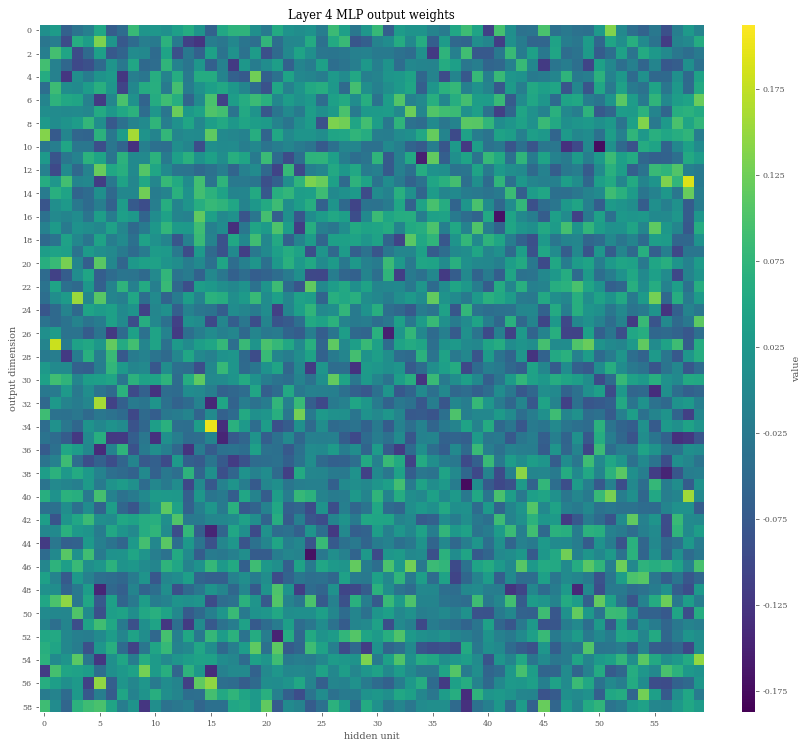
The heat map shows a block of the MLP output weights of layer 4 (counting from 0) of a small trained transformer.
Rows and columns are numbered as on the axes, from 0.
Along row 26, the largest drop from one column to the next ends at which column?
31
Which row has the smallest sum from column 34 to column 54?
10
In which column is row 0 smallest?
40
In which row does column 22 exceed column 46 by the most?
12
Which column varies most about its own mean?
5
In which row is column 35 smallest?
2
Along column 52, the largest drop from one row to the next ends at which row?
39
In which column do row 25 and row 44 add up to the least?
15
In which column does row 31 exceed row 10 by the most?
50
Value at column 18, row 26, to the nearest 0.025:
-0.05
